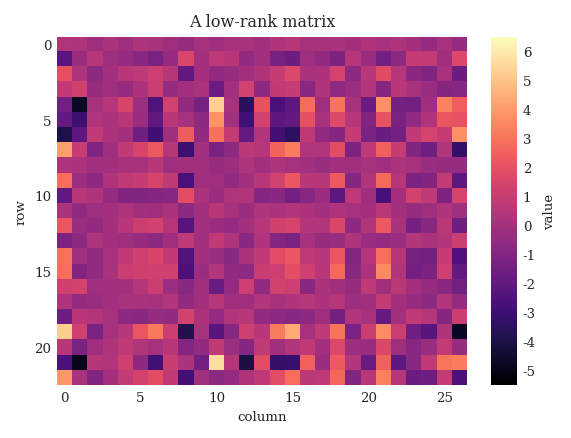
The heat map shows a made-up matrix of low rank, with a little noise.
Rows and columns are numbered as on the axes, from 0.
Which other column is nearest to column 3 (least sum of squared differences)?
17
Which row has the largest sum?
19
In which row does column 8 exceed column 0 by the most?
6
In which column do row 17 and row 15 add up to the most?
21
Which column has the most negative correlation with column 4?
23
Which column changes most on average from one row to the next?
0
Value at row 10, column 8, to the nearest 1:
2
